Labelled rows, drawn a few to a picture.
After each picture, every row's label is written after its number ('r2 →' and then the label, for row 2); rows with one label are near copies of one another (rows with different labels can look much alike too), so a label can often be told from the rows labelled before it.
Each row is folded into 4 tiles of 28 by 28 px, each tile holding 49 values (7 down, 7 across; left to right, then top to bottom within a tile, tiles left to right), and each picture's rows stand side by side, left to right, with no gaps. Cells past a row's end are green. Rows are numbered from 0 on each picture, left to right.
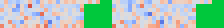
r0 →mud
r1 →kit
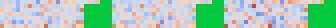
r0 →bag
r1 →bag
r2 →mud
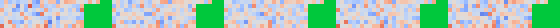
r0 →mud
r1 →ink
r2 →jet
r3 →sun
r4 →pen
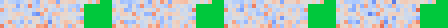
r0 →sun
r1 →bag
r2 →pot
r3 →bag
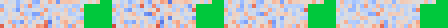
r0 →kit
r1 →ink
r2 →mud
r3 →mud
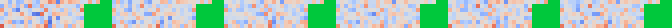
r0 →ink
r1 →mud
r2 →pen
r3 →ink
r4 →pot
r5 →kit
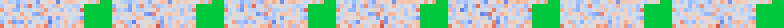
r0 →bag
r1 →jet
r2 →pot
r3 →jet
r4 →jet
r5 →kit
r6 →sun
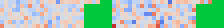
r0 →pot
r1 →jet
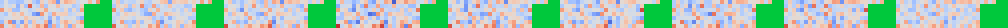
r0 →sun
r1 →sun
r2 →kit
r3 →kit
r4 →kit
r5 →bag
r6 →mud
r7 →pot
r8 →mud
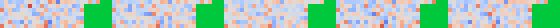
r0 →sun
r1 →sun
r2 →bag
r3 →sun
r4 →jet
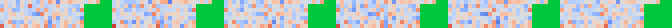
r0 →pen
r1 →pot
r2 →sun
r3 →pen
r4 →ink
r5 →bag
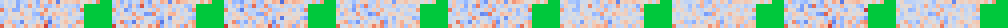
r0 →jet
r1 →mud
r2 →pot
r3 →kit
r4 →mud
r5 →jet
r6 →kit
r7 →bag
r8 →jet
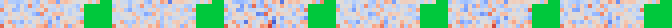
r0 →sun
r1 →kit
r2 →jet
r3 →kit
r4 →bag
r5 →pot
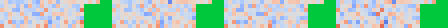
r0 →bag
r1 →pen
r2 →bag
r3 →sun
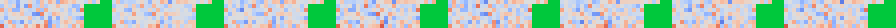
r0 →pen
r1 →bag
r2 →ink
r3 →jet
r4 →mud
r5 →kit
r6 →pot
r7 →pot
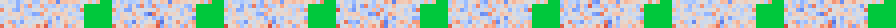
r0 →kit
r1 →jet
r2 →jet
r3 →pen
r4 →mud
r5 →mud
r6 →jet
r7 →ink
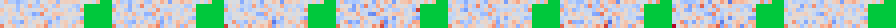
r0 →bag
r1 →kit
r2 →pen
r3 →bag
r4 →pot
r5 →sun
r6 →pot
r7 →sun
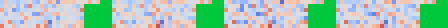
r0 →mud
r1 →sun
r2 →bag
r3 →sun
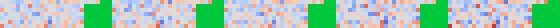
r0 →kit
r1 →jet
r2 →sun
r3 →pen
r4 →sun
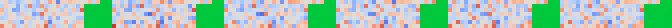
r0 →jet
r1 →ink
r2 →mud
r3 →sun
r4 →mud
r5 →mud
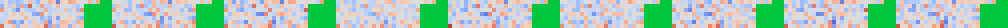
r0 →pot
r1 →pen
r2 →ink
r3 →sun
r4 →ink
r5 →bag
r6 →kit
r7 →ink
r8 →jet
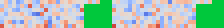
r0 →ink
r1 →kit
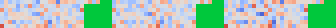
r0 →sun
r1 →sun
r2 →ink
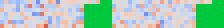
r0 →bag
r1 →pen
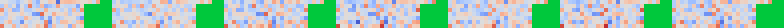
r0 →jet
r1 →sun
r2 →pen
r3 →jet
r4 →sun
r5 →bag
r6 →sun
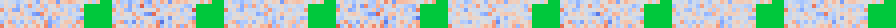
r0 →pen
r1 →mud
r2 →pot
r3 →pen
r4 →ink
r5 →sun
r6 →pen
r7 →pot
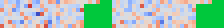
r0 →mud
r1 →mud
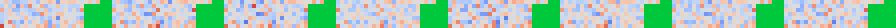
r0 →pot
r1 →bag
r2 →mud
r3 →sun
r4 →mud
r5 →sun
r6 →mud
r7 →bag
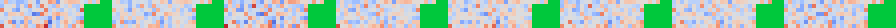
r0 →bag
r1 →bag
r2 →mud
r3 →pot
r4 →ink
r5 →mud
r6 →sun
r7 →mud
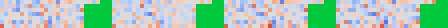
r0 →ink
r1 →mud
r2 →ink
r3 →sun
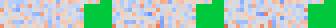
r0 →pot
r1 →ink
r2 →pen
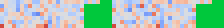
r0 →kit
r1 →pot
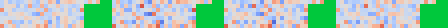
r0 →sun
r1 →mud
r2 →sun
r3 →sun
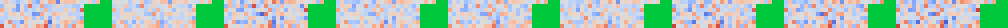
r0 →kit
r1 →pen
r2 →ink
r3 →sun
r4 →sun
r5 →kit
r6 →kit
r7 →sun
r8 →mud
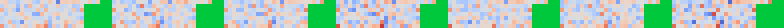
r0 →kit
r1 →bag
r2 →jet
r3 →ink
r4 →pot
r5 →sun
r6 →jet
